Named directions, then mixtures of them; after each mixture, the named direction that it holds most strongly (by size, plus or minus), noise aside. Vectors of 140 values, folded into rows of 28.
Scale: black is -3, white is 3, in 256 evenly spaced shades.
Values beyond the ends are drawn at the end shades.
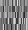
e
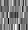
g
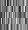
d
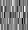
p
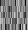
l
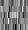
g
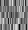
g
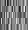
d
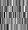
d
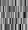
l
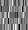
g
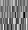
e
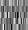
e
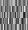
p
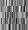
d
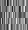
d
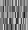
e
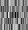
g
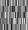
e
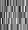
d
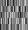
d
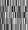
d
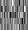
p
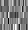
g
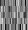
l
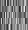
d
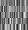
l
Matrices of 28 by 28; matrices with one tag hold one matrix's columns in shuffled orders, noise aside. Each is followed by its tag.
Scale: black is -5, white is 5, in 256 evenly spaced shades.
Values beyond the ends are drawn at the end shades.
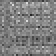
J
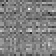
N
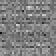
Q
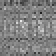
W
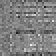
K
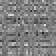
Q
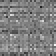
K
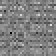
Q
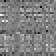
K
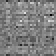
J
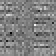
Q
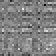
N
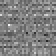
Q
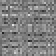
Q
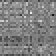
J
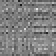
N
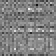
N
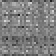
J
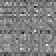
K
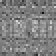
W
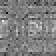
W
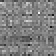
J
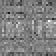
W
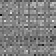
J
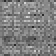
J
